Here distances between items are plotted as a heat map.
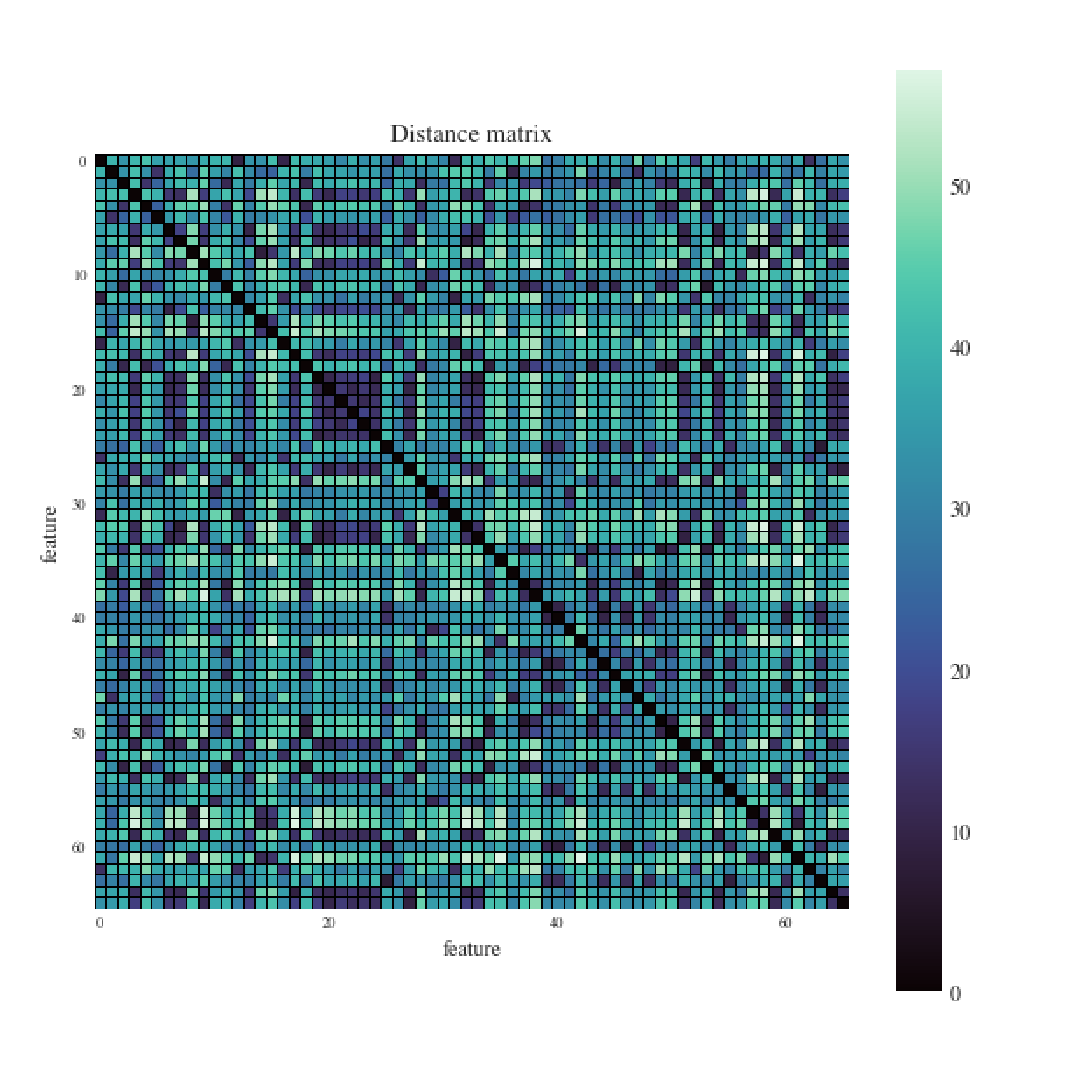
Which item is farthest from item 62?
38
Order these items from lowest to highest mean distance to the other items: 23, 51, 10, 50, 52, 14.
23, 51, 50, 10, 52, 14
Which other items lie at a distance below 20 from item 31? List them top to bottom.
0, 12, 16, 26, 52, 62
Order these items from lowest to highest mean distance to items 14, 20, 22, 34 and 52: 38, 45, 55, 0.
0, 55, 45, 38
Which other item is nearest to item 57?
8
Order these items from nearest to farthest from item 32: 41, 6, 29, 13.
6, 13, 41, 29
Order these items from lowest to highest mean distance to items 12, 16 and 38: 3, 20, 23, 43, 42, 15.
43, 23, 20, 42, 3, 15
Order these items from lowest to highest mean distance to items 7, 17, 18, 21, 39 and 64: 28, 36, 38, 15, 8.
36, 28, 38, 8, 15
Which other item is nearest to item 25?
63
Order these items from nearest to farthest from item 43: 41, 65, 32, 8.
41, 8, 65, 32
